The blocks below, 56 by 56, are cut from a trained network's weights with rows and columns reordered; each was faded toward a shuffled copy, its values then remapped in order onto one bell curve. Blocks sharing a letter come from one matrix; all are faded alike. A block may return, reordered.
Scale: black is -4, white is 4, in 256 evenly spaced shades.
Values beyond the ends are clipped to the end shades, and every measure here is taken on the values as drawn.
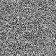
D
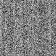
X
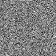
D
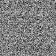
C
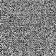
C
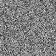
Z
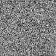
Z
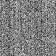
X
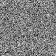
Z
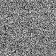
C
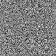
D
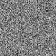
D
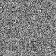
D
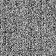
X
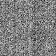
X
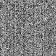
X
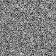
C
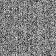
X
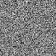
D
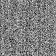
X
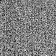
X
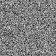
Z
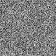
Z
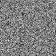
Z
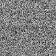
C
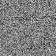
C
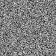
Z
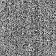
X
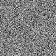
D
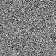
Z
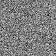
Z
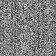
X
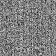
X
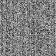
X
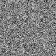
D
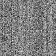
X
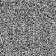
Z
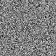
Z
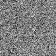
C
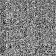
X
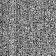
X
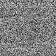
C
